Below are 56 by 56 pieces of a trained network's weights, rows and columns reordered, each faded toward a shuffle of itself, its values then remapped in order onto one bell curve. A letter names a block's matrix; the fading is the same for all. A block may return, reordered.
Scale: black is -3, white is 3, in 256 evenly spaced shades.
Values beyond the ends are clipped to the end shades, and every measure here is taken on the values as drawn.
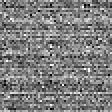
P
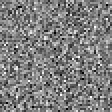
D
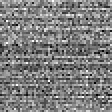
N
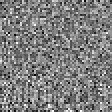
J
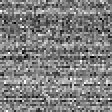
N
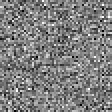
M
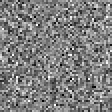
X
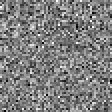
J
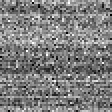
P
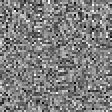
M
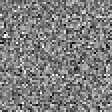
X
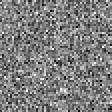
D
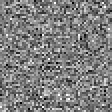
J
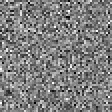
J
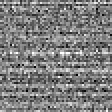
N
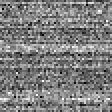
N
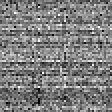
P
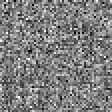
D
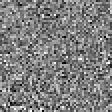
X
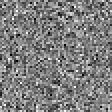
X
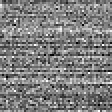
N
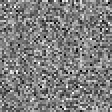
X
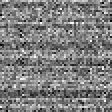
P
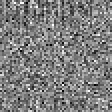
J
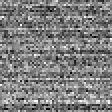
N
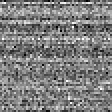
N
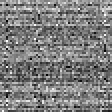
P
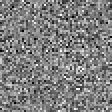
X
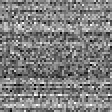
N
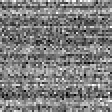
N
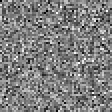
X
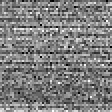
N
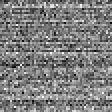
N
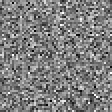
J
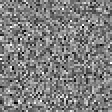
M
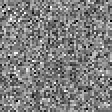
D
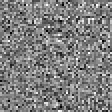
J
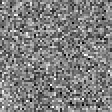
D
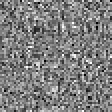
J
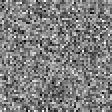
D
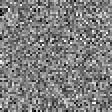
M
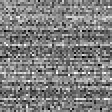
N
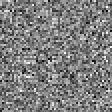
X
